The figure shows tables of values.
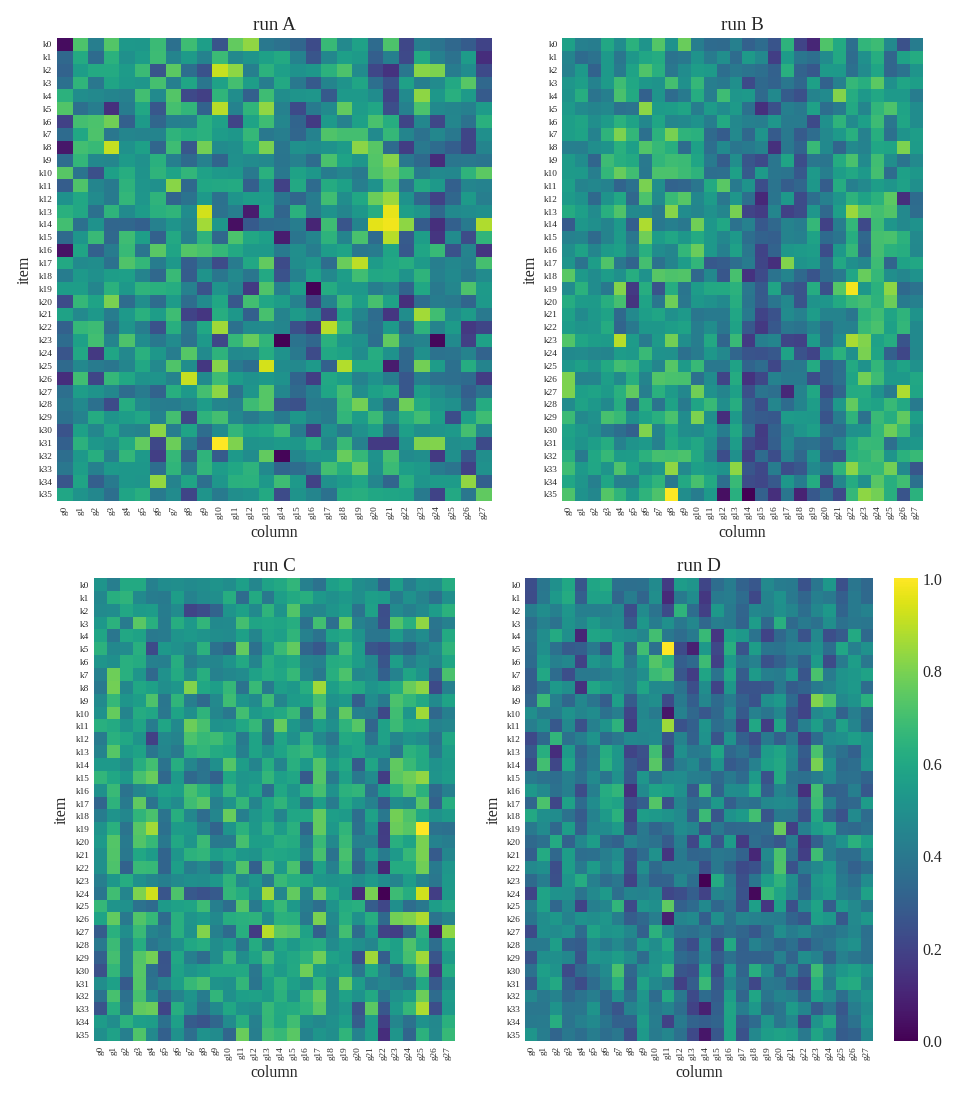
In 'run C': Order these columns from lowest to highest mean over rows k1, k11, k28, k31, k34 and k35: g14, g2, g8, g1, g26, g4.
g26, g4, g2, g8, g1, g14
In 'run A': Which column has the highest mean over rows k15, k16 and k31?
g11
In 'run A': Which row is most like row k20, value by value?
k6
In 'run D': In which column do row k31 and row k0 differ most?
g14
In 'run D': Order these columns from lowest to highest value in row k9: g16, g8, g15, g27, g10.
g8, g15, g16, g10, g27
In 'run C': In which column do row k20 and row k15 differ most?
g8
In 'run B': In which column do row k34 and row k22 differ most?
g10
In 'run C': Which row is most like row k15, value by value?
k19
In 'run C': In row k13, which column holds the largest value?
g1
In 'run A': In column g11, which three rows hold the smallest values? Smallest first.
k14, k6, k20
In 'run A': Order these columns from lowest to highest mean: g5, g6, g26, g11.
g26, g6, g11, g5
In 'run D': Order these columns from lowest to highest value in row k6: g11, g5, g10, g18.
g18, g5, g11, g10
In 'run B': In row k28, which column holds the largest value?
g22
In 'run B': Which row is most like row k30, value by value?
k5
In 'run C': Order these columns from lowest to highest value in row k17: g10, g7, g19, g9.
g9, g10, g19, g7
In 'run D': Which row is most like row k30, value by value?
k7
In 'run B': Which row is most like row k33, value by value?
k13
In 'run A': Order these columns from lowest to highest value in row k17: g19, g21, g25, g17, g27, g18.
g17, g25, g21, g27, g18, g19
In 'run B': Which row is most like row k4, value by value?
k6
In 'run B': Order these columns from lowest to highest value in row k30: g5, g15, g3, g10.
g15, g5, g3, g10
